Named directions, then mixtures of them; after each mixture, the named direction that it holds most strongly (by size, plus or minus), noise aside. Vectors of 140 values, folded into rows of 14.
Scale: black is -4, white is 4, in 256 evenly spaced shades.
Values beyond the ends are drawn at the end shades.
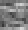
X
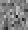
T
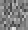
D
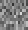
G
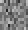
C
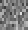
G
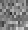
G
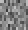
C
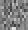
D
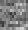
X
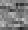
X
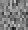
D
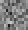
C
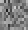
C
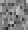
T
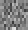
D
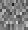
G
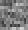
X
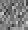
G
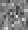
T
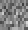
G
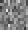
C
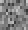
C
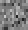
T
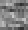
X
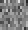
C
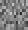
G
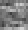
X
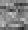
X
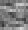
X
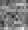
X
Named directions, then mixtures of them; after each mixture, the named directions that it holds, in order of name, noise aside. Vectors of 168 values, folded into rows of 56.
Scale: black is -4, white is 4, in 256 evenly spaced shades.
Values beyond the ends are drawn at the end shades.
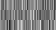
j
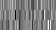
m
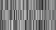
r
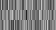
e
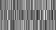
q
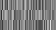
e, m, r.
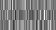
m, q, r.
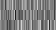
j, m, q.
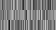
e, q.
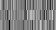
j, q, r.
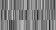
e, j, q.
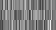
m, r.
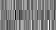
j, m, q.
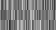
j.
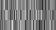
r.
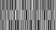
e, m, q.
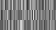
j, q, r.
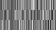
m, q.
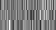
j, q.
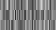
m, r.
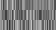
e, j, r.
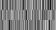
e, j, q.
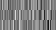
e, m.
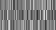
q.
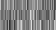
j.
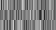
e, j, m.
